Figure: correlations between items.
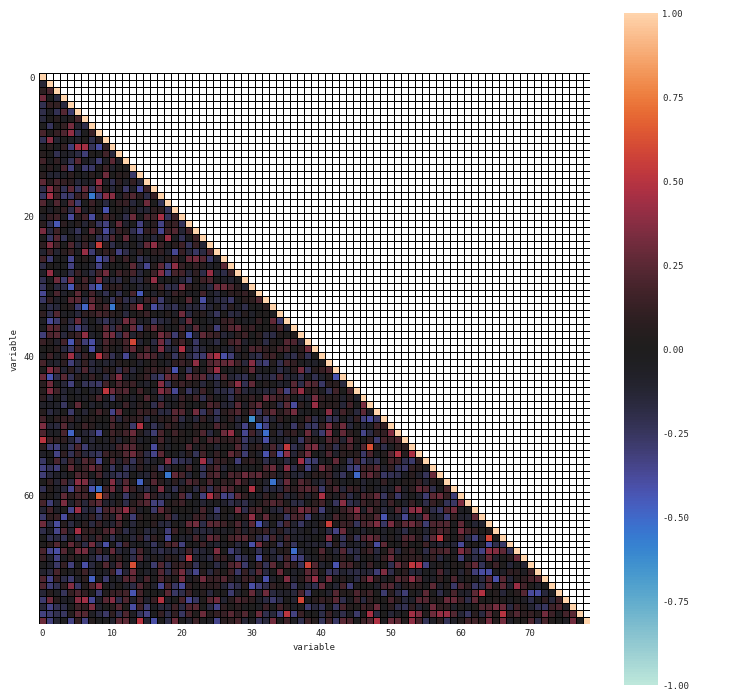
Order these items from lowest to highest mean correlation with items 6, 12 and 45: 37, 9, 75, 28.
28, 9, 75, 37
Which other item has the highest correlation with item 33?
14
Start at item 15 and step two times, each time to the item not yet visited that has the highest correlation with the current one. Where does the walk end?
60
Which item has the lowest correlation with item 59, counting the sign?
8
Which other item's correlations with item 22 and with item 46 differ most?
39
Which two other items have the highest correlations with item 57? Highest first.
66, 77
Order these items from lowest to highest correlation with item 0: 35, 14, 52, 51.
35, 14, 51, 52
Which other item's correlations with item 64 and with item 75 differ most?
37
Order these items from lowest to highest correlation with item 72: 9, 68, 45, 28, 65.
65, 9, 45, 28, 68
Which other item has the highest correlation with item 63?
74
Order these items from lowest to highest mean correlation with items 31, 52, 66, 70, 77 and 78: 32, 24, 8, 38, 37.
32, 37, 8, 24, 38
